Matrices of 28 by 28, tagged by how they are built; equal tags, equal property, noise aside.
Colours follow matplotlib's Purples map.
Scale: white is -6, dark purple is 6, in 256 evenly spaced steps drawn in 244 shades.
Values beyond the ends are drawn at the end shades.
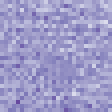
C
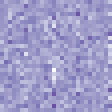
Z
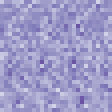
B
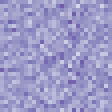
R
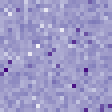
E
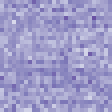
C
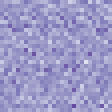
B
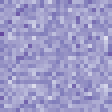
R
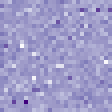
E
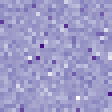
E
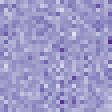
Z
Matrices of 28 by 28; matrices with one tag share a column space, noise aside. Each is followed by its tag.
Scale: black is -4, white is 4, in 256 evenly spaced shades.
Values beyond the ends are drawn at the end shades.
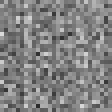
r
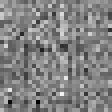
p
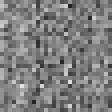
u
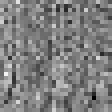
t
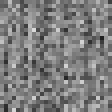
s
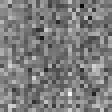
u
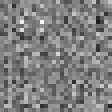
r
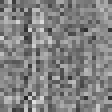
s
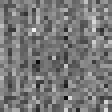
s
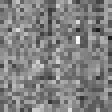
s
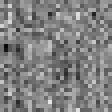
p
